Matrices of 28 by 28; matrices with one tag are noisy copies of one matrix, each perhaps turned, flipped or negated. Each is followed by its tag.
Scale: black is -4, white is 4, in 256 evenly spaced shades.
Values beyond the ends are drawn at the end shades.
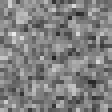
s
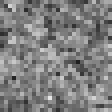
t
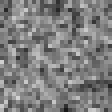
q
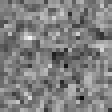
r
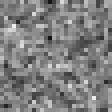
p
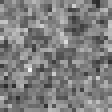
t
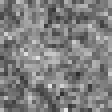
r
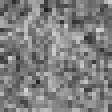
r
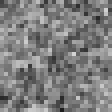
t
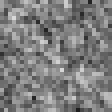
t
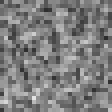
s
